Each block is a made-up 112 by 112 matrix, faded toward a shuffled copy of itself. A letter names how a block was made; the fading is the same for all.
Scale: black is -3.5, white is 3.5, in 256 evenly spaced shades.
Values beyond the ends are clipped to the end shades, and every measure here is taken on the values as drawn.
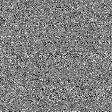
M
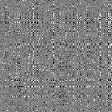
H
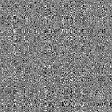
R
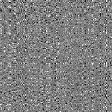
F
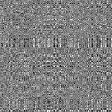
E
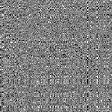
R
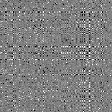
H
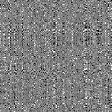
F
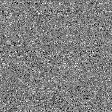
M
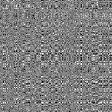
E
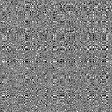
E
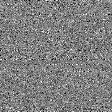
M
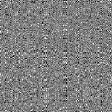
R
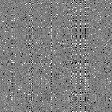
H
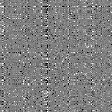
H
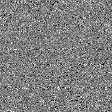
M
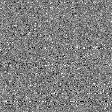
M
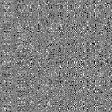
F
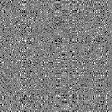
F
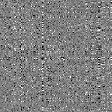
F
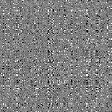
F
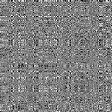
E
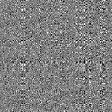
R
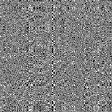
R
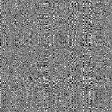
R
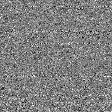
M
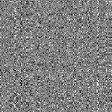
R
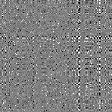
H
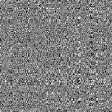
R
